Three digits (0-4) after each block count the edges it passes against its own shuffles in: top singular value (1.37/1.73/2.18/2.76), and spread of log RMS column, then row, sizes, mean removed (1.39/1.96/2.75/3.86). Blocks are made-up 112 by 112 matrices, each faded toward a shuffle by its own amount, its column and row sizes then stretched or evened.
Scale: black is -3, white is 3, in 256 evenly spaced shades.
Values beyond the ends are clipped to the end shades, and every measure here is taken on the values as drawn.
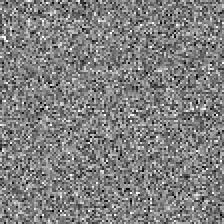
0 0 1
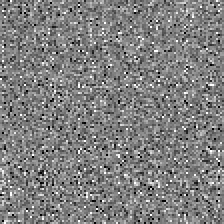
2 2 1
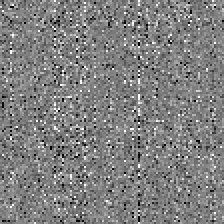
1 3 2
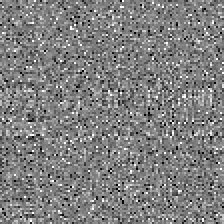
3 1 1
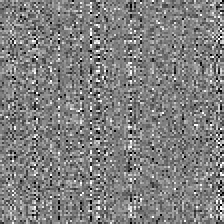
4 4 0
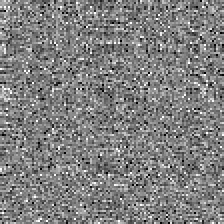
3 0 1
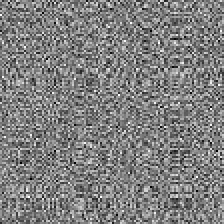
4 1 1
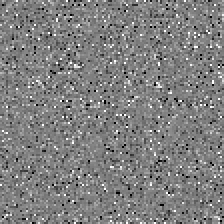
0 1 2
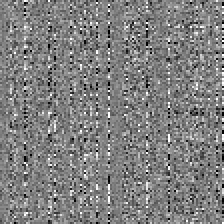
3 4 1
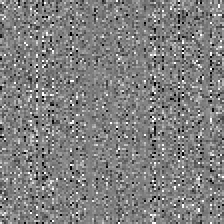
1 4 1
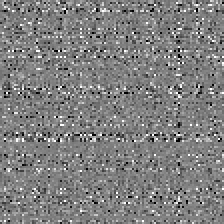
2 2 4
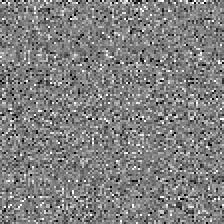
3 0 2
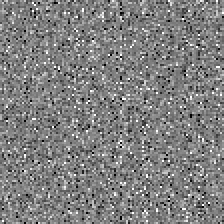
1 2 1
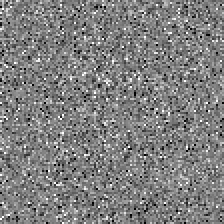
0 2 0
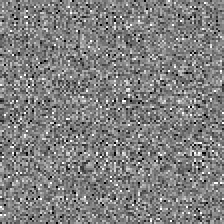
3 1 1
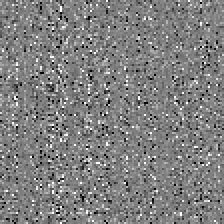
1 3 1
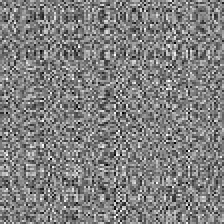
4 3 0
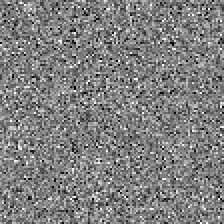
1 1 2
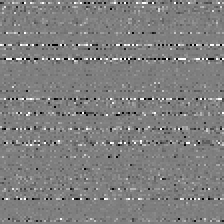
3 0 4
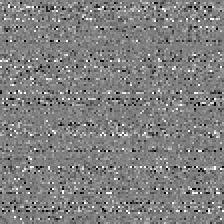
0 0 4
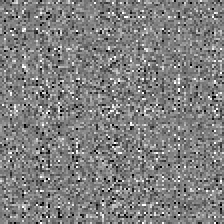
0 3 3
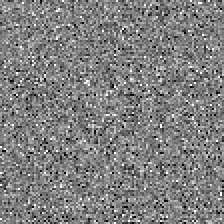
2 1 1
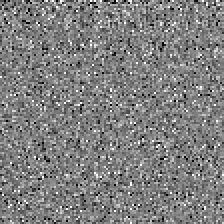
1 0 2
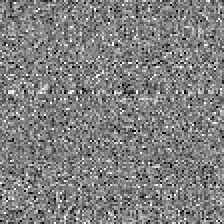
3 0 2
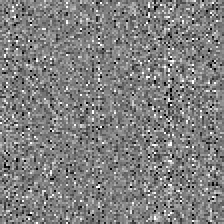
0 3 0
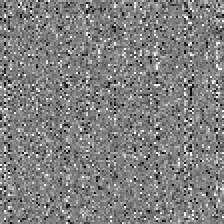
3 3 1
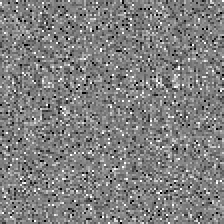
2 0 0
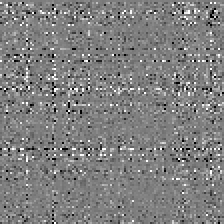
2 3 4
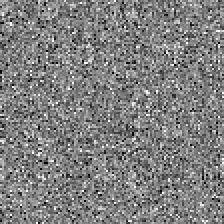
2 1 0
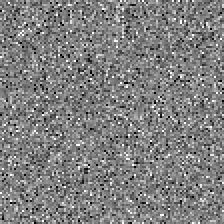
0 0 0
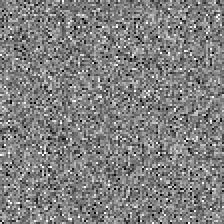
1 1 1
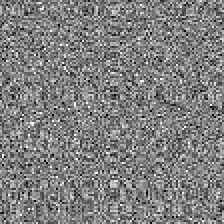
4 0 0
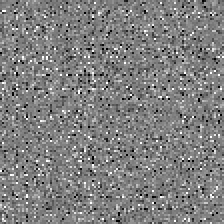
1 2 2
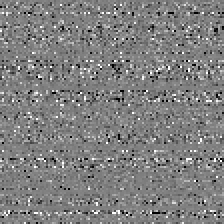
1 1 4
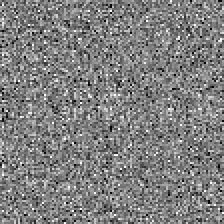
2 2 0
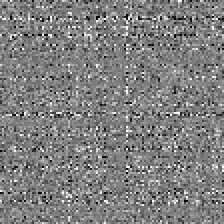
0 3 4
